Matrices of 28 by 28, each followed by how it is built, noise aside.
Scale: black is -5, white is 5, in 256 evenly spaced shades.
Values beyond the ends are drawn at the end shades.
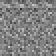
repeating columns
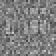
blocks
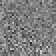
lower triangular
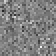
block diagonal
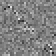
banded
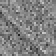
Toeplitz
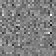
low rank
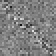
banded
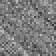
Toeplitz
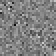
block diagonal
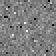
sparse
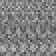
repeating columns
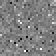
sparse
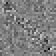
banded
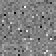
sparse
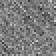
Toeplitz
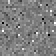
sparse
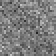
Toeplitz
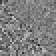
lower triangular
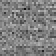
blocks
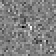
banded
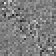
block diagonal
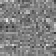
low rank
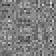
low rank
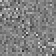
block diagonal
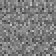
repeating columns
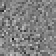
lower triangular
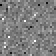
sparse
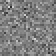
block diagonal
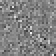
banded
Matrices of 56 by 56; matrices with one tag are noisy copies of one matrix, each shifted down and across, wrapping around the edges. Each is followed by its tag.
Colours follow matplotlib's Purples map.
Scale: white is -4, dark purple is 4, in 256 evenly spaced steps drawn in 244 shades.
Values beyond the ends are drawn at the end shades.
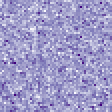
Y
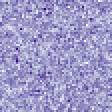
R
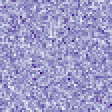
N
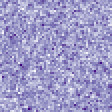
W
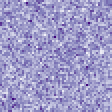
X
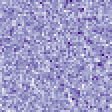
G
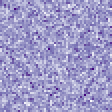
N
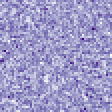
G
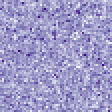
W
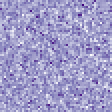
G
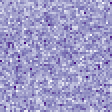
Y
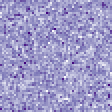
R
